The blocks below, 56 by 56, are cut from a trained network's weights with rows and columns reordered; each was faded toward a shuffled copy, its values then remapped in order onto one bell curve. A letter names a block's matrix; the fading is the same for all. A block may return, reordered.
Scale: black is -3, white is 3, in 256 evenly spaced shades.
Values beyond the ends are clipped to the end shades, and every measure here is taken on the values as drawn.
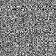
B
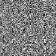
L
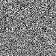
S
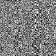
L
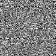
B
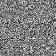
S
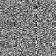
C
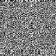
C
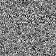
S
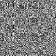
C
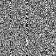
L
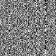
L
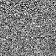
S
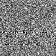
S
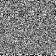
S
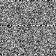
S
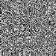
L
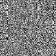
L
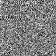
S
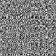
C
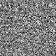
S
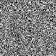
S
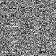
S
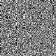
L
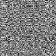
C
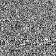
B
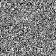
S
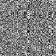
L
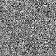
S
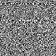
S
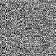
C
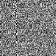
C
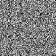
S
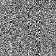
L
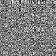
C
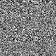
S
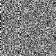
L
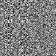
L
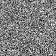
S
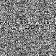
B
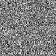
S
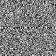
S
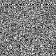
B
